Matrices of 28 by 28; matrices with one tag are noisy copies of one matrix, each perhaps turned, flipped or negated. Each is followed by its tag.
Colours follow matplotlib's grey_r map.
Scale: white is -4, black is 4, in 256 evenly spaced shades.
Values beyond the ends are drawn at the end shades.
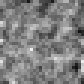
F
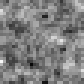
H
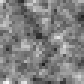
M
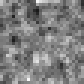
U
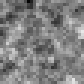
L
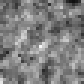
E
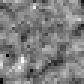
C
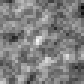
E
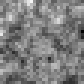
L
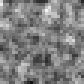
U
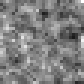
U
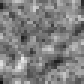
C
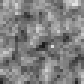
E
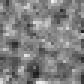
U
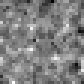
F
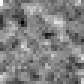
C
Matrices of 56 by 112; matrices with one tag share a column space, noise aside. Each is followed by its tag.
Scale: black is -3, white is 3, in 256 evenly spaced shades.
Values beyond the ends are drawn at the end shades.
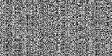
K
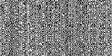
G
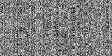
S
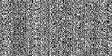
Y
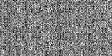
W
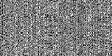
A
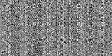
K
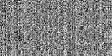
W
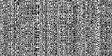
G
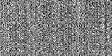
G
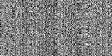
S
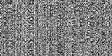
K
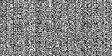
Y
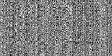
K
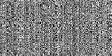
G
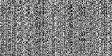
K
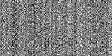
Y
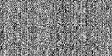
W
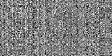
S
